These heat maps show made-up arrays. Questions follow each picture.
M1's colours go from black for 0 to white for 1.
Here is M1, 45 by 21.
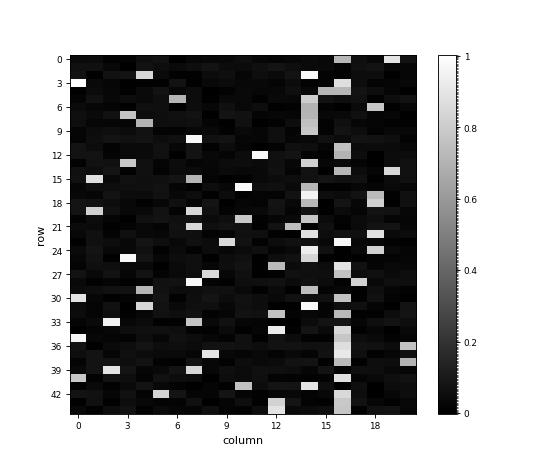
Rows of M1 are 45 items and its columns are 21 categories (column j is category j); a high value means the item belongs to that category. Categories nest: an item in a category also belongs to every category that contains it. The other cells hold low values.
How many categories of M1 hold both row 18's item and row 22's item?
2
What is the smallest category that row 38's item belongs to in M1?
20
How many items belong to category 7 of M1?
7
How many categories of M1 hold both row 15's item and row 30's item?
0
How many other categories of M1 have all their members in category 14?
5
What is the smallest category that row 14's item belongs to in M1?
19
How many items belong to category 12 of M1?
5
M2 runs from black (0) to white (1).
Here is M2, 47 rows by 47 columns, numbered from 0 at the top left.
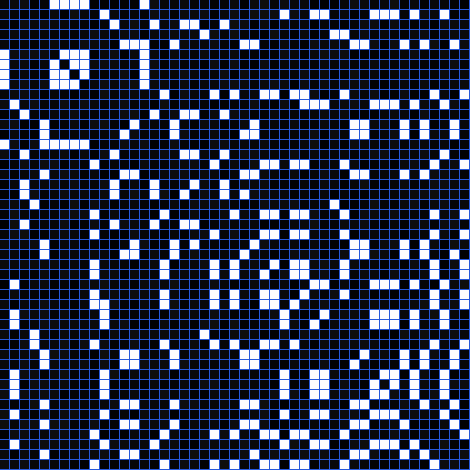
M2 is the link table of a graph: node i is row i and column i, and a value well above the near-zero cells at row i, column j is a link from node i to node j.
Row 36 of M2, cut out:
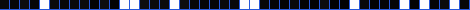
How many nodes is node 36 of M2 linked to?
10
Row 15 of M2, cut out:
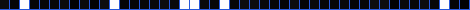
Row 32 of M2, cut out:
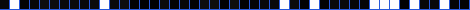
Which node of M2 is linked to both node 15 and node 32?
node 44
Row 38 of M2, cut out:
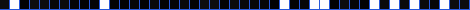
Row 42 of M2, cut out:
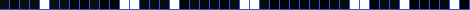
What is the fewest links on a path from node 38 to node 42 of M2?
5
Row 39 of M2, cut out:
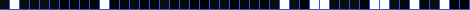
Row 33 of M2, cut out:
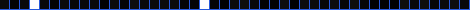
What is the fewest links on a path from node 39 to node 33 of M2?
6
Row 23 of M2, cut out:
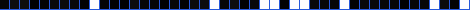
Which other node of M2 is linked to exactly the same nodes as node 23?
node 16
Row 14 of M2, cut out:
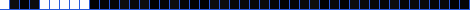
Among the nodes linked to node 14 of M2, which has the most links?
node 4
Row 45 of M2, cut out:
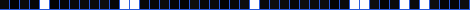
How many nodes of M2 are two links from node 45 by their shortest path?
3
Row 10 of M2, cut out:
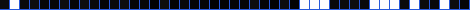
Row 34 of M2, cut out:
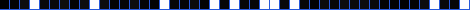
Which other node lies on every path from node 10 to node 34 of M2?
node 30
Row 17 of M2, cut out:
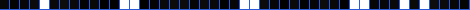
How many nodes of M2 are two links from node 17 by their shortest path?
3
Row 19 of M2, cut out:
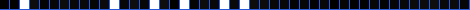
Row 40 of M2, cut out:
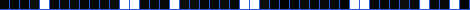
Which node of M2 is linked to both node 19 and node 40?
node 24
